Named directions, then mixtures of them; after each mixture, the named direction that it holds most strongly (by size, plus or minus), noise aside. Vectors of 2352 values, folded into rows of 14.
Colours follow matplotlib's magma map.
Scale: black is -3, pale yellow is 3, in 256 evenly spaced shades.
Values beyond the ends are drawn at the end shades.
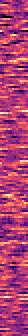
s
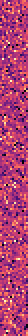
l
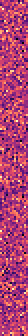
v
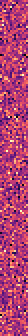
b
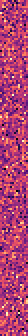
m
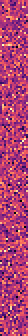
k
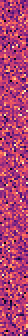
l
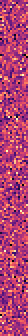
b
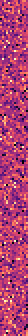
l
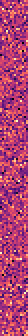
v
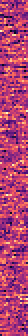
s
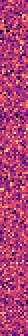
v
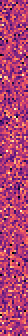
b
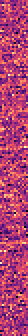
k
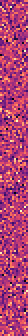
b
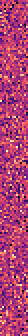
b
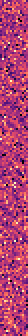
l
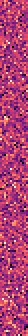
l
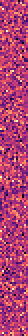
v
